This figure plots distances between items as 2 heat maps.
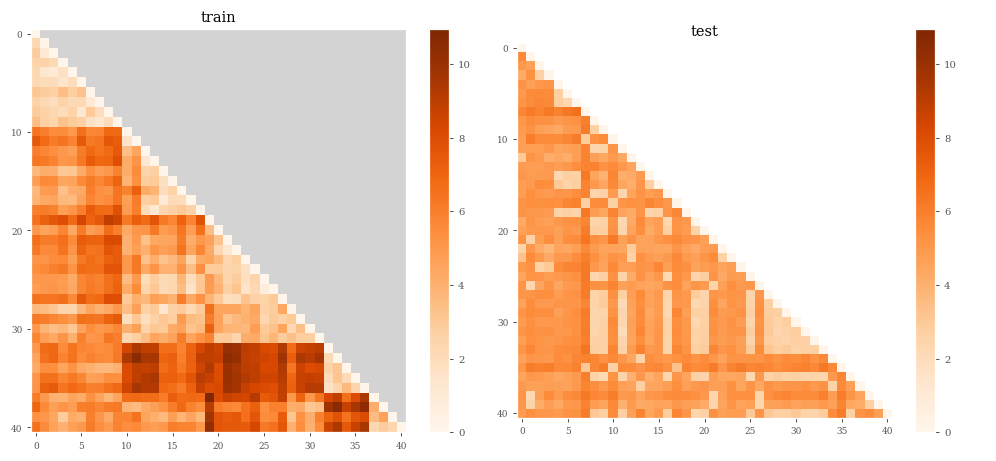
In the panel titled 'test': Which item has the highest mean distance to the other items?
7
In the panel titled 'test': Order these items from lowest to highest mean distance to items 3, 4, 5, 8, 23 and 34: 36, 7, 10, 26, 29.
36, 29, 26, 10, 7
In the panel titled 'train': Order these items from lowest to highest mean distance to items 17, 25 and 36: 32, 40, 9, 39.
32, 39, 9, 40
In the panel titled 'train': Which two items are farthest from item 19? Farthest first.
37, 40
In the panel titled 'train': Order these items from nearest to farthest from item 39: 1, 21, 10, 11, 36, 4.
4, 1, 10, 11, 21, 36
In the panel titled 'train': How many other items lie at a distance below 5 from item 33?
5
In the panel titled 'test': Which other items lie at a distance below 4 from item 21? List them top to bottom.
1, 26, 38, 39
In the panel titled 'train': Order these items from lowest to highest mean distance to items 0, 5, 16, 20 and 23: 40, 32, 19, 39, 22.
22, 39, 19, 40, 32
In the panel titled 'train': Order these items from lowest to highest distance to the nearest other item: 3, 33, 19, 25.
25, 3, 33, 19
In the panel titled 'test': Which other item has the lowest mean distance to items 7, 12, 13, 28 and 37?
34
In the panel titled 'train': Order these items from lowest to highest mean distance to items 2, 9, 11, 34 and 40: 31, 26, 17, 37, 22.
37, 31, 17, 26, 22
